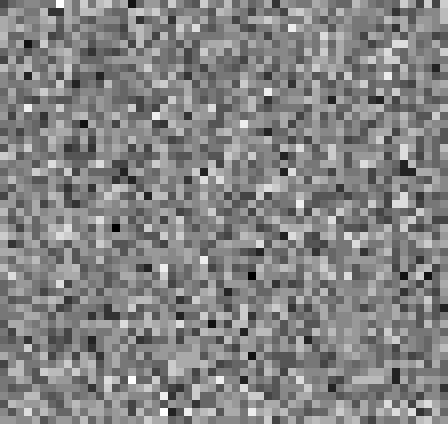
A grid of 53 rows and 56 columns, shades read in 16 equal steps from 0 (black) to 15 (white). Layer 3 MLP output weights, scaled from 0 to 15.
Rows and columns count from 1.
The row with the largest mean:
52
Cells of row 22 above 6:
37
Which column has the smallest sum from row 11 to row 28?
10
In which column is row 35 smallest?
32
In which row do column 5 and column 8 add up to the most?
1
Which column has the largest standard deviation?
51
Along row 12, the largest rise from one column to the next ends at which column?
34
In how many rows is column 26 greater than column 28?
29
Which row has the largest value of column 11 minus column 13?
45
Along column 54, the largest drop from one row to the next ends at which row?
35
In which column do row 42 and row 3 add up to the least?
31
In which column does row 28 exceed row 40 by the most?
23
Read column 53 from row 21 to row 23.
6 10 6
